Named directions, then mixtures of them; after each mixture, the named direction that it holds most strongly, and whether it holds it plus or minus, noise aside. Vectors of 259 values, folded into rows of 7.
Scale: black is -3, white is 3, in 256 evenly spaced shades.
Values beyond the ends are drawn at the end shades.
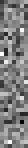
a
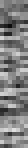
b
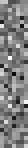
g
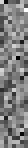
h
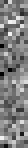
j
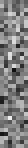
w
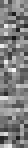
w, minus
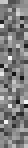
g, plus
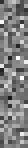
g, minus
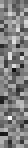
w, plus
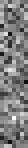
a, minus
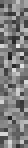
w, minus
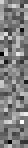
a, minus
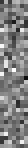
w, minus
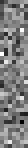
a, plus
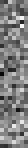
j, plus
